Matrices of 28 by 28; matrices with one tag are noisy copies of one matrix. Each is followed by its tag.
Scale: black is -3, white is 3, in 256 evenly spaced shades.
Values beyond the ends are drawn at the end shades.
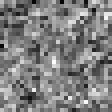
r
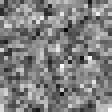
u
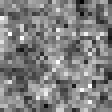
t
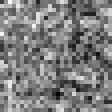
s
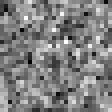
u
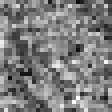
t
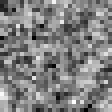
u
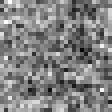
s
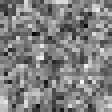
u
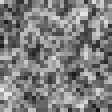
r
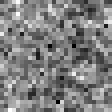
s
